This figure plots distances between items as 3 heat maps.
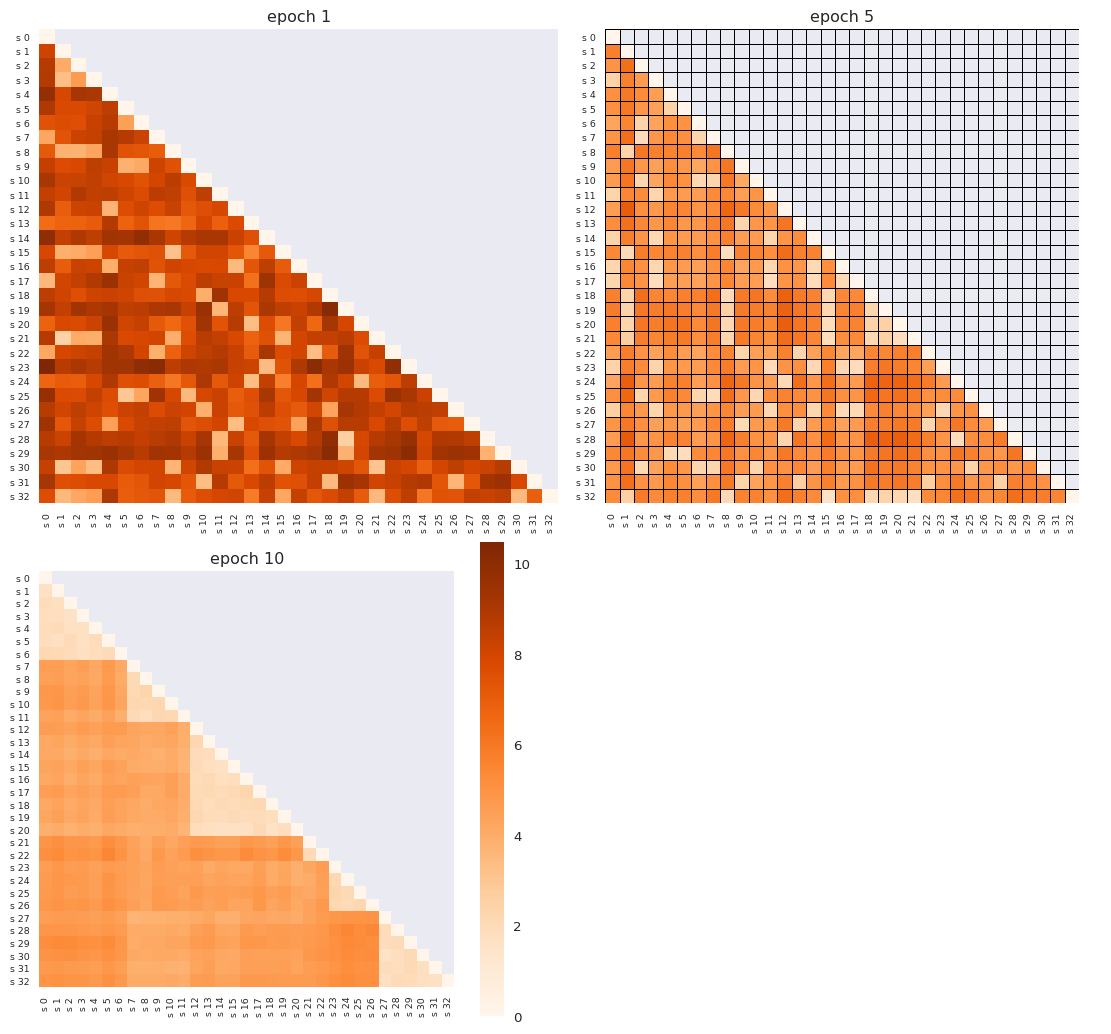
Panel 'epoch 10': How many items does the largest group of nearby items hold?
9
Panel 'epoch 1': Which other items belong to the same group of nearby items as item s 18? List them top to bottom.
s 10, s 26, s 31
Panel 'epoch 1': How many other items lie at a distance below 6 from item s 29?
3
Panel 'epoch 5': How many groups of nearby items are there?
6
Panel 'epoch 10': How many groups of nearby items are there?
6
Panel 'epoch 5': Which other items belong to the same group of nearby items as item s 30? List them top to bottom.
s 2, s 6, s 7, s 10, s 25
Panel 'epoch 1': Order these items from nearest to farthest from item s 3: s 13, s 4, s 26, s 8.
s 8, s 13, s 26, s 4
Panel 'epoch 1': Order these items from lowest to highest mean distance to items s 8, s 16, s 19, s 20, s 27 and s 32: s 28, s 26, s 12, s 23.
s 12, s 28, s 26, s 23
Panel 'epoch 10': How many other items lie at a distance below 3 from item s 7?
4
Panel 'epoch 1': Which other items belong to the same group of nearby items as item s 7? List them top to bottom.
s 0, s 17, s 22
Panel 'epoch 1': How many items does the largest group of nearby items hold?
8
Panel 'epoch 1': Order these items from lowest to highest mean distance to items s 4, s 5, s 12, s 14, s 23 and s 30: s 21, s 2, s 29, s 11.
s 21, s 2, s 11, s 29
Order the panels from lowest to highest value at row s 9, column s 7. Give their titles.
epoch 10, epoch 5, epoch 1
